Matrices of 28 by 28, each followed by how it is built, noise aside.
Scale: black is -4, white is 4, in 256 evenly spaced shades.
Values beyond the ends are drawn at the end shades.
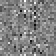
uneven columns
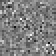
block diagonal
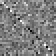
diagonal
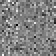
uneven columns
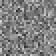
repeating rows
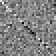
diagonal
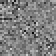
block diagonal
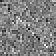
diagonal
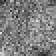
smooth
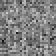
blocks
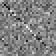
diagonal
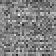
blocks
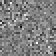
block diagonal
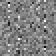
uneven columns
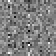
uneven columns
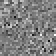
block diagonal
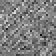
Hankel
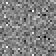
repeating rows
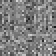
blocks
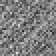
Hankel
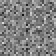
repeating rows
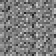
repeating rows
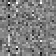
uneven columns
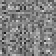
blocks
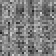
blocks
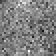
smooth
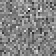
noise
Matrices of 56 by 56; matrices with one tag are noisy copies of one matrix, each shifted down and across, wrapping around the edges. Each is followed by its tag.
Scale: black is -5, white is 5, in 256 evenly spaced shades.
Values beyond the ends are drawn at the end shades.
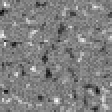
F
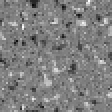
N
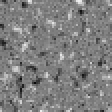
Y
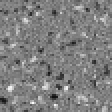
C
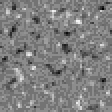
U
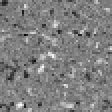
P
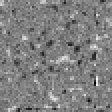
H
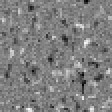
Y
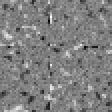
H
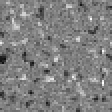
N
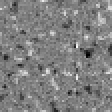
N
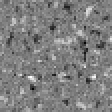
Y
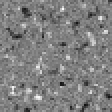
U
